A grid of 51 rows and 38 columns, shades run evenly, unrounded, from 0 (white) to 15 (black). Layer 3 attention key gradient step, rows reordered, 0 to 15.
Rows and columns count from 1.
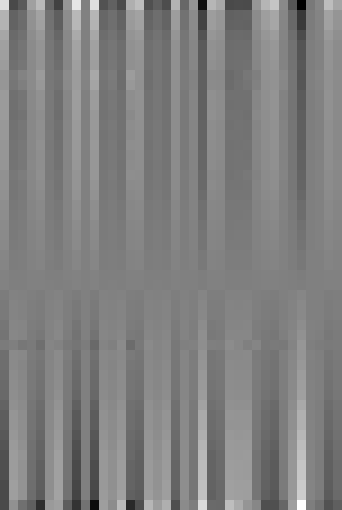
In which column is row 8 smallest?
11
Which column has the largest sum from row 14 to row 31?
34
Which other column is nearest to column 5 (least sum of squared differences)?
15
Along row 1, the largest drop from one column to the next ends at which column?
24
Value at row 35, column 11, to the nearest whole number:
9
